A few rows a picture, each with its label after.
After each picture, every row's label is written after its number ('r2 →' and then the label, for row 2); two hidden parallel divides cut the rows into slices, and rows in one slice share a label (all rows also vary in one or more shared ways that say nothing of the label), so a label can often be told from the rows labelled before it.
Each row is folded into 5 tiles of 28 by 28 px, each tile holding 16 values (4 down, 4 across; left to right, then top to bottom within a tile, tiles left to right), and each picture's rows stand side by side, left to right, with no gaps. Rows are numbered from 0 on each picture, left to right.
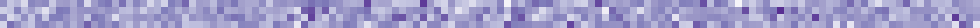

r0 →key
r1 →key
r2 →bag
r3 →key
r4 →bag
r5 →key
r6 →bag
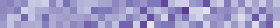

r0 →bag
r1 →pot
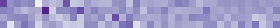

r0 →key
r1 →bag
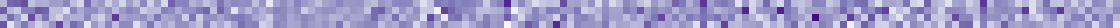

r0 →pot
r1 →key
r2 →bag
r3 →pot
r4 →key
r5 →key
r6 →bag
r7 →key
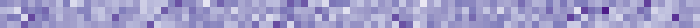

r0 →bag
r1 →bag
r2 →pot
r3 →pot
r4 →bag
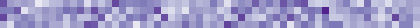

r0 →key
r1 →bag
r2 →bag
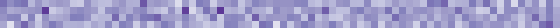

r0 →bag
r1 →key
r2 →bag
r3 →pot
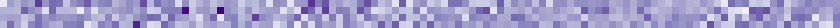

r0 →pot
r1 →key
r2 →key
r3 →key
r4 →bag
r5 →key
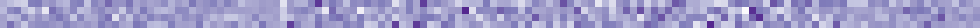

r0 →bag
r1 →bag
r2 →pot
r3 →key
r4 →key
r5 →bag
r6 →key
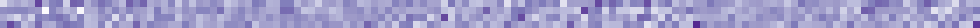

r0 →pot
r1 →key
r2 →bag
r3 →key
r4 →pot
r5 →bag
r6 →bag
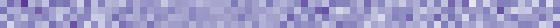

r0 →pot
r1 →bag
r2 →pot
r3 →key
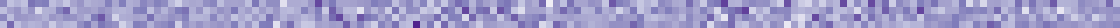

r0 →key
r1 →bag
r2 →pot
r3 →key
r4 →pot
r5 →pot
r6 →key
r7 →pot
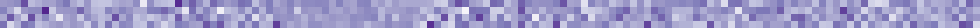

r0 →bag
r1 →pot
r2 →bag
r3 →bag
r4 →key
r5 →key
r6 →pot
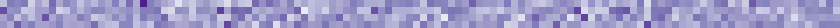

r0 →pot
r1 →key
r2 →bag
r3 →pot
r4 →key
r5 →pot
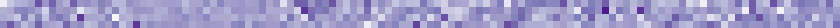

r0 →pot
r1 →bag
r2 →pot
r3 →key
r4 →key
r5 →pot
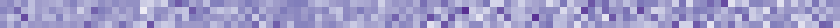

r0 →bag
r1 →bag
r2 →bag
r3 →bag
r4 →key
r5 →pot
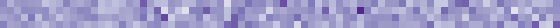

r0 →bag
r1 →key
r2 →key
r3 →bag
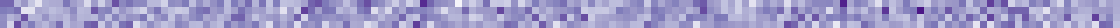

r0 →bag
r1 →key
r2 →bag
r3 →key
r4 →key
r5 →key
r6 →key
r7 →pot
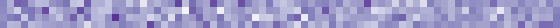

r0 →bag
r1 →pot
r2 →bag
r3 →pot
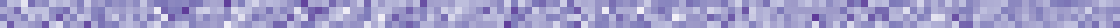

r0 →key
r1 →pot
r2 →pot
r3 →key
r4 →pot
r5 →bag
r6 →pot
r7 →bag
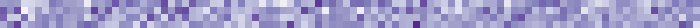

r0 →bag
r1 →pot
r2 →pot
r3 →key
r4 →bag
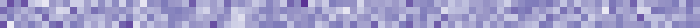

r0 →pot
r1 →pot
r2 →pot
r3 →bag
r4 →pot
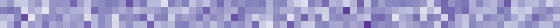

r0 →bag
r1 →key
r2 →key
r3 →bag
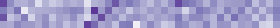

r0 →key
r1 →bag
